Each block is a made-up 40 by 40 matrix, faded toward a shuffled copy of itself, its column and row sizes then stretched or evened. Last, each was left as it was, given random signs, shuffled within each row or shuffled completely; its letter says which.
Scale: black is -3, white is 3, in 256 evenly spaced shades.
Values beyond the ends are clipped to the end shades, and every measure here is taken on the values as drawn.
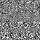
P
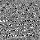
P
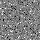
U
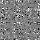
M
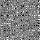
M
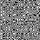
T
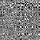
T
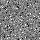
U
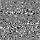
P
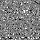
P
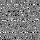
P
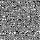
P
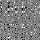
T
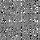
M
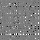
T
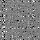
M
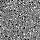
U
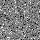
U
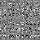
M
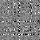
M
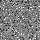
U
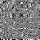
T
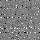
P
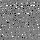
P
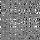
T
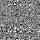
M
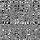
T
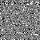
P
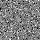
U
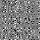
T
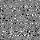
P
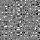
T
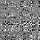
T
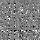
M
